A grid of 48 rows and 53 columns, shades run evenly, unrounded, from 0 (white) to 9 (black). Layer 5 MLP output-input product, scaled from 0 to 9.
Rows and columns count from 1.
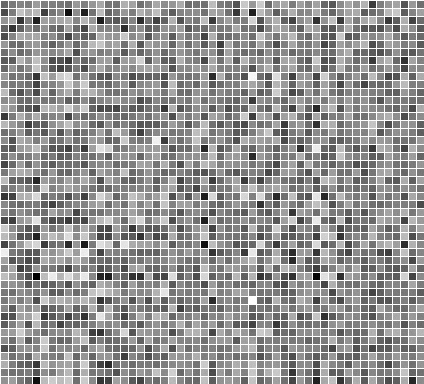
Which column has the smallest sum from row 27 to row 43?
32
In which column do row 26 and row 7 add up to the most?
33
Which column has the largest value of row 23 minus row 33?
31
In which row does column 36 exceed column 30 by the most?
35
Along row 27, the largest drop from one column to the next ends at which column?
38
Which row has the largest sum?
4
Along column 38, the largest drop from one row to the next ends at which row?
20
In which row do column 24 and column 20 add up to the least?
18
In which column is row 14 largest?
40
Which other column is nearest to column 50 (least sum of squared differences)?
24
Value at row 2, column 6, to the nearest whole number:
7
